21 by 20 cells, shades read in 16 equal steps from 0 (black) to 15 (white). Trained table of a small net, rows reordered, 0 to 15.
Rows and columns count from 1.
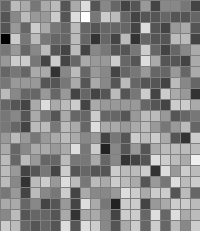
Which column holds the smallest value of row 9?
20
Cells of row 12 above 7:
13
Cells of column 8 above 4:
17
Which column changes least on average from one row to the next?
7
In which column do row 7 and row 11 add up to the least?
6
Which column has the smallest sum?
3
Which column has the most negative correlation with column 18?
15
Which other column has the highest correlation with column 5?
8
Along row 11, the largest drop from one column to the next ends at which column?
11
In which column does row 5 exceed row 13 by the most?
19
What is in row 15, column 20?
14
